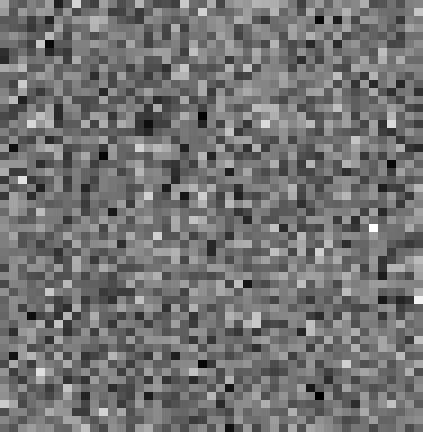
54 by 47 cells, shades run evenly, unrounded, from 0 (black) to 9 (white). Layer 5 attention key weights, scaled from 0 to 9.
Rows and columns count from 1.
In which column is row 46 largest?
39
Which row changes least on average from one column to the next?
53
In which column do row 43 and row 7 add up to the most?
43
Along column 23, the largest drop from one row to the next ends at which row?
46
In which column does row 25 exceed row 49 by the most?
26
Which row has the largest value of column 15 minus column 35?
6
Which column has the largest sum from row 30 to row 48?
47
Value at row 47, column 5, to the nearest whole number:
8
